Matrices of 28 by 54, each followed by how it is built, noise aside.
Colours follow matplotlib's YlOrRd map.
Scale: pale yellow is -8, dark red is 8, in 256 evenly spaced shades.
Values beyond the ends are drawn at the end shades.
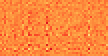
low rank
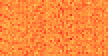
repeating rows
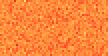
repeating rows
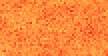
smooth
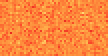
blocks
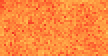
smooth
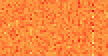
uneven columns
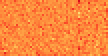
uneven columns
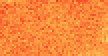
smooth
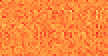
low rank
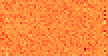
uneven columns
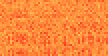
blocks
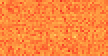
blocks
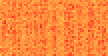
blocks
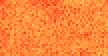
smooth
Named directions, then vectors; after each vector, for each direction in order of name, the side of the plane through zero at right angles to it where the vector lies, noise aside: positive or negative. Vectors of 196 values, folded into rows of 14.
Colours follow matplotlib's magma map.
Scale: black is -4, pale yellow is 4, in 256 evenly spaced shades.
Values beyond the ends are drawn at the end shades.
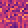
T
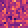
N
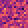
positive, negative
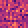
negative, negative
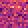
positive, negative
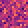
positive, negative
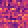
positive, positive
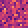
positive, negative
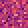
positive, negative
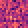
negative, negative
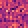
negative, negative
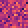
positive, negative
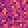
positive, negative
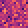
positive, negative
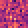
negative, negative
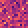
negative, positive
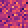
positive, negative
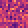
positive, positive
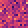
negative, positive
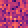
negative, negative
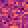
positive, negative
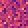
negative, positive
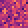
positive, negative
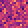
positive, negative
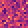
negative, positive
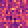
positive, positive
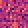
negative, negative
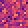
positive, negative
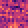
negative, negative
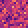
positive, negative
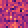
negative, negative
